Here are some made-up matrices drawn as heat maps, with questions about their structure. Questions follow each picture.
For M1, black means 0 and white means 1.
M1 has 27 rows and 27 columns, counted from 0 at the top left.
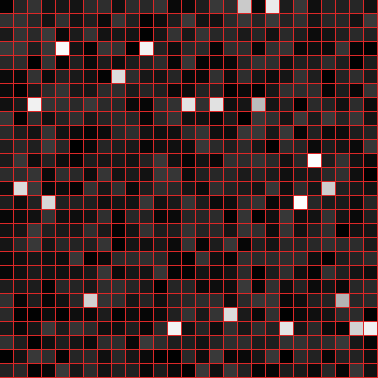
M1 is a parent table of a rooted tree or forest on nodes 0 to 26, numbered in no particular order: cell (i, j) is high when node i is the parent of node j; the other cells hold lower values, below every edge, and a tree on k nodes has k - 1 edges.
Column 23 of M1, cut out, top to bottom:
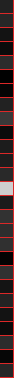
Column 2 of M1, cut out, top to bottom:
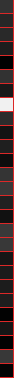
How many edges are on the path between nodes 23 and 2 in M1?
3
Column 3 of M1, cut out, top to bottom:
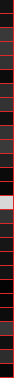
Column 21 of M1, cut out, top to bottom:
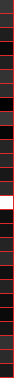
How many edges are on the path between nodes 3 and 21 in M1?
2
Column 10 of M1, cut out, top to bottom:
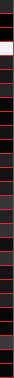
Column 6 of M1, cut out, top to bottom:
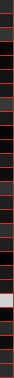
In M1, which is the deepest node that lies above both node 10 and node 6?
14
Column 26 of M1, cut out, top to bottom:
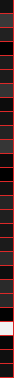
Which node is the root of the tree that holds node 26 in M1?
7
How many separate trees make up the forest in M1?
6
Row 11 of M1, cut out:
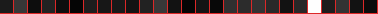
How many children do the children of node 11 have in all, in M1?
1
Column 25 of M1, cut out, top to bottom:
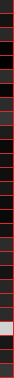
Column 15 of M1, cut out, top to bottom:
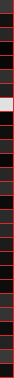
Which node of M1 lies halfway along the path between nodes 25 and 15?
13
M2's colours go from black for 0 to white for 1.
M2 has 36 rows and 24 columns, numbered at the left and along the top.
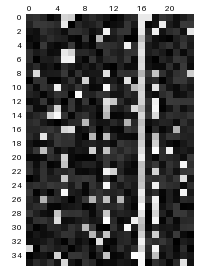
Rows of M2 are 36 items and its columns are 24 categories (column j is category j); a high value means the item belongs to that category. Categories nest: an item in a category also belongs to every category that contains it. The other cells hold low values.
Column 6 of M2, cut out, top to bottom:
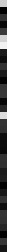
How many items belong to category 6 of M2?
4
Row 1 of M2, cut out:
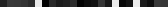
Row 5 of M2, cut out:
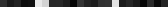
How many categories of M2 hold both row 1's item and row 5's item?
2
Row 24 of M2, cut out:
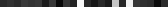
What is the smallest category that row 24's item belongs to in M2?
11
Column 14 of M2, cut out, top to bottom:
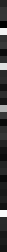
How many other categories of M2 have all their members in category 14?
1
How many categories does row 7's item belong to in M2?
1
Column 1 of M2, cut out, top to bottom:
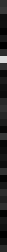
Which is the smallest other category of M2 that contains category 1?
23
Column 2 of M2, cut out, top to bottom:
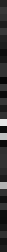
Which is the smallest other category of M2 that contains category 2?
9
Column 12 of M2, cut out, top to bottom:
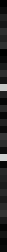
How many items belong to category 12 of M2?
2
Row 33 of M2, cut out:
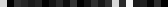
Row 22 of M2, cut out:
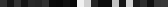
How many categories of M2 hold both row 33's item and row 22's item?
2
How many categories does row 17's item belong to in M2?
5
